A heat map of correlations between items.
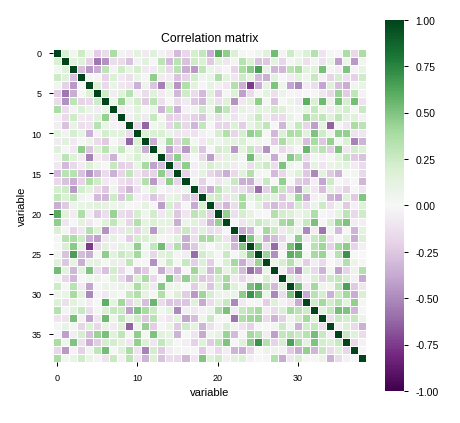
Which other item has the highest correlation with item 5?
35
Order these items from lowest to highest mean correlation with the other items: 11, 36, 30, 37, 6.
37, 11, 6, 30, 36
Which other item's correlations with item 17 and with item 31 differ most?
6
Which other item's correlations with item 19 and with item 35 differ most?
21
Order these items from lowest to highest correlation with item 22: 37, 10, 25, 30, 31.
31, 37, 10, 25, 30
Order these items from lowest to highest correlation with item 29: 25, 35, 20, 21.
20, 35, 21, 25
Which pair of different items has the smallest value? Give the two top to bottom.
4, 24
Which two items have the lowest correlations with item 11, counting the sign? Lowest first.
9, 37
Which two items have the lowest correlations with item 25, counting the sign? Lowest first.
17, 27
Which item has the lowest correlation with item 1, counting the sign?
5
